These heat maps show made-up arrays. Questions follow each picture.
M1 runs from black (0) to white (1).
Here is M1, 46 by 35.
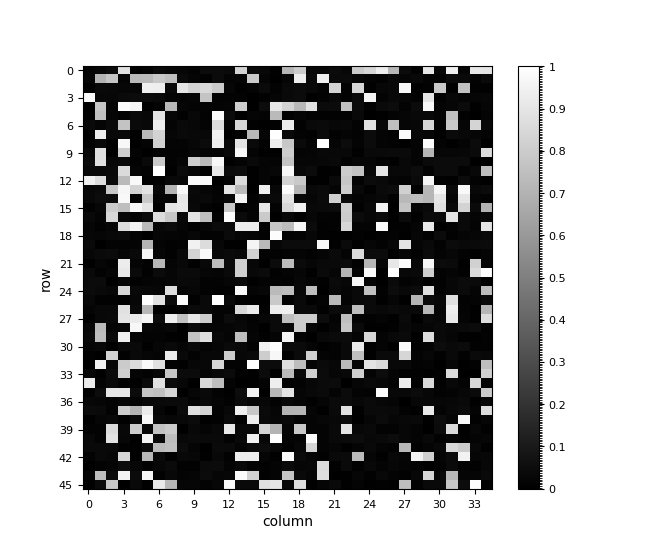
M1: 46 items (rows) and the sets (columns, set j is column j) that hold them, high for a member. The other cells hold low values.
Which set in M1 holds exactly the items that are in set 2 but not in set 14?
12
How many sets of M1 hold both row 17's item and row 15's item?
8
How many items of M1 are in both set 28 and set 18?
0
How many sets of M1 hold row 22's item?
8
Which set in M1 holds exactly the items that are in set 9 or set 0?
10
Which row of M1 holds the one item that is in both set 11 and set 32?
2
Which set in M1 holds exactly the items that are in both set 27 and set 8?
30
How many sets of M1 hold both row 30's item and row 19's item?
2
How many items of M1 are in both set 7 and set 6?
6
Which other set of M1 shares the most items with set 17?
3
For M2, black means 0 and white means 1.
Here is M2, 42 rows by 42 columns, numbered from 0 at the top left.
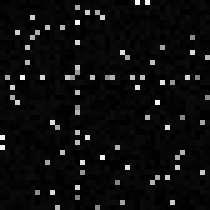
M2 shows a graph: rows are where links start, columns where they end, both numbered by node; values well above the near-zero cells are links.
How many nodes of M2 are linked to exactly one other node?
12
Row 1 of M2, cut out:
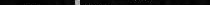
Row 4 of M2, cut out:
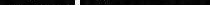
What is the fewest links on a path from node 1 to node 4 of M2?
2
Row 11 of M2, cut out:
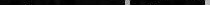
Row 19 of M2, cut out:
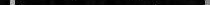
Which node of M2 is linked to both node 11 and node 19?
node 41
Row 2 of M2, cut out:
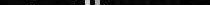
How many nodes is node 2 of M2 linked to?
2
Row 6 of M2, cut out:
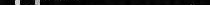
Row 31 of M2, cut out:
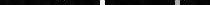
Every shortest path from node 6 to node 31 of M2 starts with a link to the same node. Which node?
node 3
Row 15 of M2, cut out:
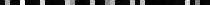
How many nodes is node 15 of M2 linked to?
12
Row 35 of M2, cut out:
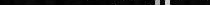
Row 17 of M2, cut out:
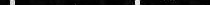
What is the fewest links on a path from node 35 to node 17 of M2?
7
